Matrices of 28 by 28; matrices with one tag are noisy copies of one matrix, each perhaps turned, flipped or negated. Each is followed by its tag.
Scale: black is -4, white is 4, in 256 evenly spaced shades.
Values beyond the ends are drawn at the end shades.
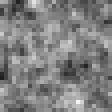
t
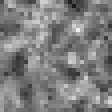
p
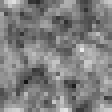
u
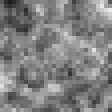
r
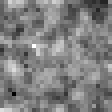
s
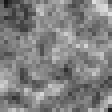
r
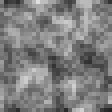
u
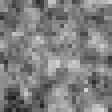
s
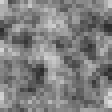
u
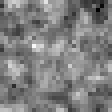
s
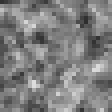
p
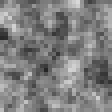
t
